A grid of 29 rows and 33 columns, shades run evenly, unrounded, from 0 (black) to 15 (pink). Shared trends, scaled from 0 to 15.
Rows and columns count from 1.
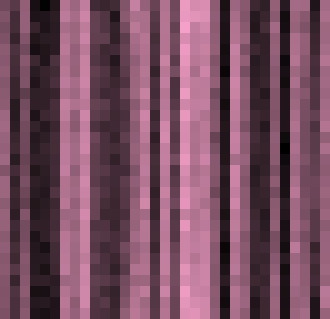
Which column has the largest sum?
19
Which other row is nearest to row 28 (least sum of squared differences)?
29
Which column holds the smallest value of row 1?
5
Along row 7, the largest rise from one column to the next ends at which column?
24
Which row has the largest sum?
27
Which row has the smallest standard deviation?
26
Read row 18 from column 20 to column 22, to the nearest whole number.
12 11 7
